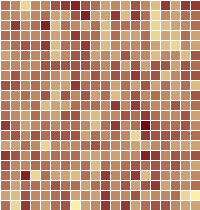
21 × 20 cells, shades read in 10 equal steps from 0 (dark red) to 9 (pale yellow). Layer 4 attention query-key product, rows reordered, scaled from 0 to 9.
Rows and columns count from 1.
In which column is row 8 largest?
17
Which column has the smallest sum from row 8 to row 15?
15
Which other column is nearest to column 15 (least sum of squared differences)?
1
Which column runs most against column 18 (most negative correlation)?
9
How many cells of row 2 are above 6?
2
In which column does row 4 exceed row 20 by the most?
11
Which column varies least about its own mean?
4
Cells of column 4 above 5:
1
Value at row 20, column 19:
8
